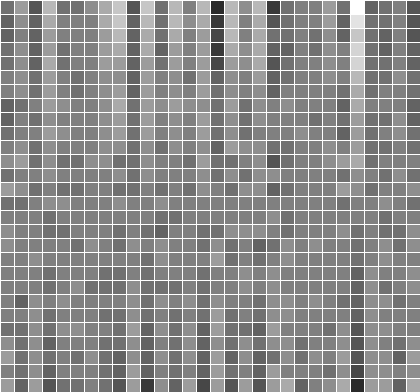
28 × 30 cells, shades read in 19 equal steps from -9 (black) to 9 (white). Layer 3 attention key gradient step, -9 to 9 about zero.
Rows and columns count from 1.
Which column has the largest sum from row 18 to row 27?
16
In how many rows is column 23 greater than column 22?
5
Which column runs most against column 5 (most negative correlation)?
18
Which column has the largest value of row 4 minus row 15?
26
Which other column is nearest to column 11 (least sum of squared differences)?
15
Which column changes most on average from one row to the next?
20
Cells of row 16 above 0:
1
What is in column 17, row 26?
-2
